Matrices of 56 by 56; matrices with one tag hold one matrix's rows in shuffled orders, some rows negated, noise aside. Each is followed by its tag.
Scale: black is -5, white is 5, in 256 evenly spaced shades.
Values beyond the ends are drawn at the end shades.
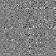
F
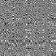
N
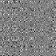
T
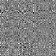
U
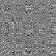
N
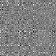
U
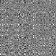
U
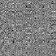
N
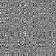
U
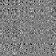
T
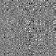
F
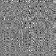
F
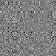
T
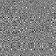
T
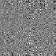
F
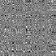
N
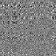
T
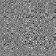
F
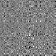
F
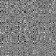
U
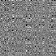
N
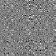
F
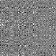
U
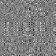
F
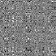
N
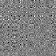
T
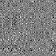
T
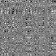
N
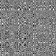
U
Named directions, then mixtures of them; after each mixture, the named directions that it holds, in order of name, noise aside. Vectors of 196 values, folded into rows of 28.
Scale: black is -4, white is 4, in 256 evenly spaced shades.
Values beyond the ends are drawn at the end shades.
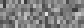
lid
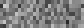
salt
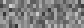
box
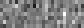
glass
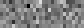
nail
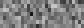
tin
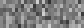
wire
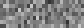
nail, salt, wire.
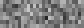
glass, tin.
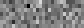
nail.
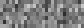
glass, wire.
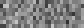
salt.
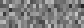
box.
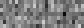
glass, tin.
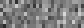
glass.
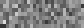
glass, salt.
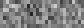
glass, tin.
